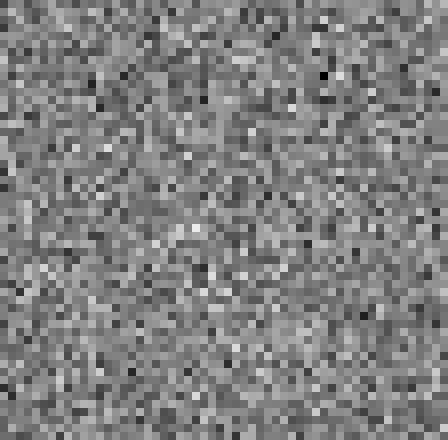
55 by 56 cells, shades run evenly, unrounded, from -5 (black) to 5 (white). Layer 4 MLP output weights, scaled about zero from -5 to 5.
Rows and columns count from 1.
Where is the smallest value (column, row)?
41, 10
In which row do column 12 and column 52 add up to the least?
11
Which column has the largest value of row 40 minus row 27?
48
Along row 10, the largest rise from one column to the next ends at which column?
42
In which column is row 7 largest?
56
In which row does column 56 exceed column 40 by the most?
7
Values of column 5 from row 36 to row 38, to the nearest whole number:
2 2 -1
